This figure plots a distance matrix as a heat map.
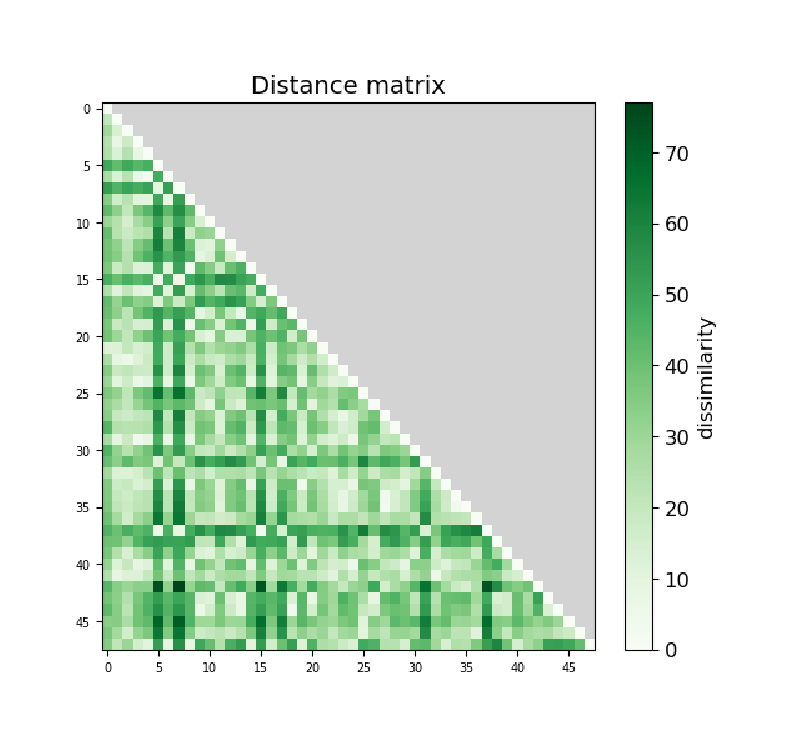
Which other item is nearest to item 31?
17
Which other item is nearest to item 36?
46
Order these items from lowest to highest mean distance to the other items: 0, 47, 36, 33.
33, 36, 47, 0
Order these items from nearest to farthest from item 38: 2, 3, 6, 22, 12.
12, 2, 22, 3, 6
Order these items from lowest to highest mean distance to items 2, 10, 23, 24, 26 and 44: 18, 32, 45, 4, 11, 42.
32, 18, 11, 4, 45, 42
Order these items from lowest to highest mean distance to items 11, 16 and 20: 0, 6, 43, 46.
6, 46, 43, 0
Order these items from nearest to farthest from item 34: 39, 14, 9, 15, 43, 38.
14, 39, 9, 43, 38, 15
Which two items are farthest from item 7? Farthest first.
42, 45
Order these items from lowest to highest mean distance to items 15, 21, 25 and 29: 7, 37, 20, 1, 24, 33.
1, 24, 33, 20, 37, 7
